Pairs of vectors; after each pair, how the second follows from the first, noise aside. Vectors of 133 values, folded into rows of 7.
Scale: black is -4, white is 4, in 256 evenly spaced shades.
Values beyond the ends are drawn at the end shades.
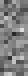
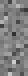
partly zeroed.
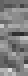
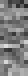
wrapped around, negated.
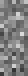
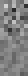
reversed, negated, partly zeroed.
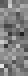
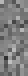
wrapped around, negated, partly zeroed.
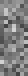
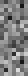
wrapped around, negated.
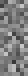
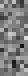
sign-scrambled.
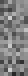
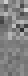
wrapped around, negated, partly zeroed.
